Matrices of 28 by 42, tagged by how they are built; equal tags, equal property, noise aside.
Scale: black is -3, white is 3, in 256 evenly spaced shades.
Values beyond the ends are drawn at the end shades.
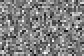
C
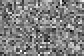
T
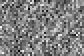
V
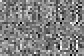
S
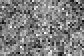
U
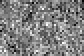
U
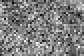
U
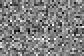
S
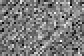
V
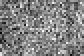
U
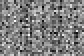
T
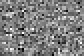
S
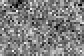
U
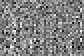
S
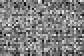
T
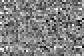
S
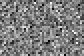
C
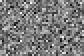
V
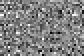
S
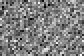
V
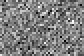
V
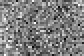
U
